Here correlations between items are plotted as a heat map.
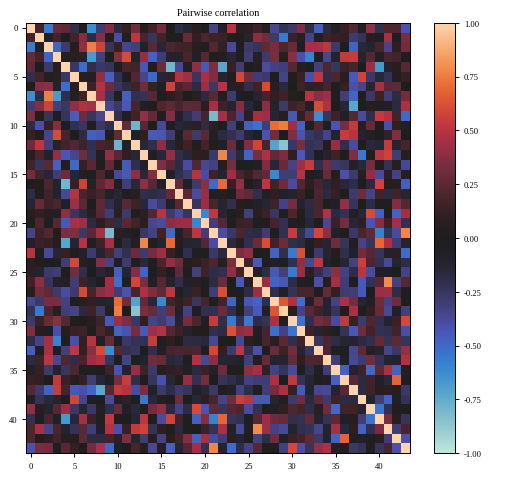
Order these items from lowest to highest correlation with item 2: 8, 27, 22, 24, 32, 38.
38, 24, 22, 27, 32, 8
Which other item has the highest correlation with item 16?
22
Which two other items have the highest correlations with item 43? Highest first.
21, 30
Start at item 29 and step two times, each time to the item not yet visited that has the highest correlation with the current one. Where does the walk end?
28
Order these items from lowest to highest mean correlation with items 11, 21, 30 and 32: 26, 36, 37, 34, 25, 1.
25, 26, 1, 37, 34, 36
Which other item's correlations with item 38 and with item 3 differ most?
13
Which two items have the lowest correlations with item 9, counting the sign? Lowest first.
21, 33
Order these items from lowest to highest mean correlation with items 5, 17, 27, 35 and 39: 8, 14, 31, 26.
14, 26, 31, 8
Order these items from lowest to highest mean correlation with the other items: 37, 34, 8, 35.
37, 35, 34, 8
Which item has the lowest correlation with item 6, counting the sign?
4
